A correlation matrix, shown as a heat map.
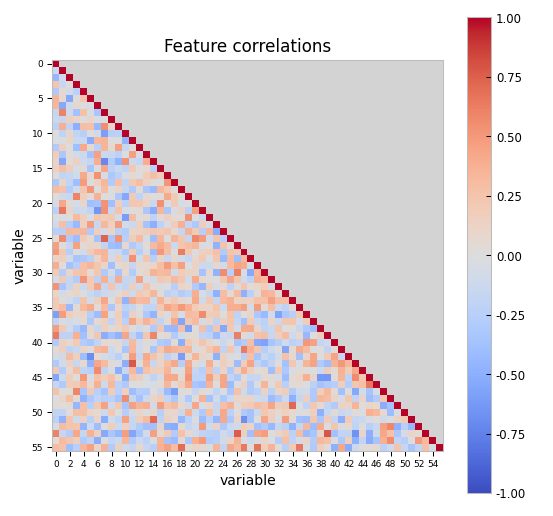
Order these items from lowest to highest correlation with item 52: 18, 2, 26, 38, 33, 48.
33, 26, 18, 2, 38, 48
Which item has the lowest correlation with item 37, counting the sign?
18
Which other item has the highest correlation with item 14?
51
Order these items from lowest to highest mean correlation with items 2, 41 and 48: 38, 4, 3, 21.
4, 3, 38, 21
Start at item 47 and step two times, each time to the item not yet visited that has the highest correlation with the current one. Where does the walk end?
19
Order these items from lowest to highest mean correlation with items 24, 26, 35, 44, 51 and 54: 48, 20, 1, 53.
1, 48, 20, 53
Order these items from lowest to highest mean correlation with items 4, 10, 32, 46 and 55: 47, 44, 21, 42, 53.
42, 21, 47, 44, 53
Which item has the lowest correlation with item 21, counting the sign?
6
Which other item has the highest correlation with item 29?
55
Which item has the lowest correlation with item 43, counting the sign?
53
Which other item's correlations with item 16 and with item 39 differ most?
45
